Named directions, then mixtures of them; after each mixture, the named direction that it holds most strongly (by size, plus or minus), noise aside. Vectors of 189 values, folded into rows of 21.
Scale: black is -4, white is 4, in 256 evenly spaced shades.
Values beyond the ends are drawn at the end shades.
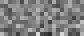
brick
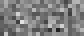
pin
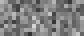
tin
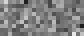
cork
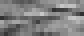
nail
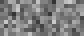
tin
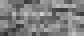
nail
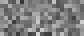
brick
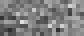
pin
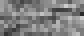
nail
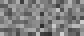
brick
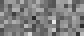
tin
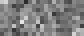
cork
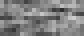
nail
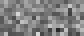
pin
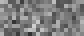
tin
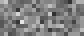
tin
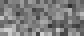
brick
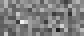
pin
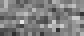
nail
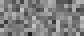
tin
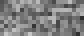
tin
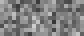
tin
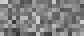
brick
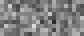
tin
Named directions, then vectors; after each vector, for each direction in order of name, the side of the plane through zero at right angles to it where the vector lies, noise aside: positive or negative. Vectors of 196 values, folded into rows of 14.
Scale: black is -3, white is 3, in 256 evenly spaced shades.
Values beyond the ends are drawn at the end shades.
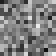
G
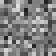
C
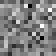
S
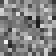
negative, negative, positive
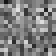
positive, positive, positive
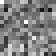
positive, negative, negative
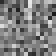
negative, positive, negative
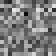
positive, positive, positive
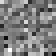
positive, negative, negative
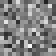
positive, positive, negative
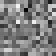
positive, negative, positive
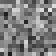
positive, positive, positive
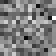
positive, positive, negative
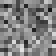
negative, negative, negative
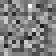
positive, positive, negative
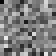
negative, positive, positive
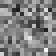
negative, negative, negative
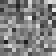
negative, positive, negative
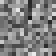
positive, negative, positive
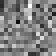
negative, positive, negative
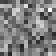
positive, positive, positive
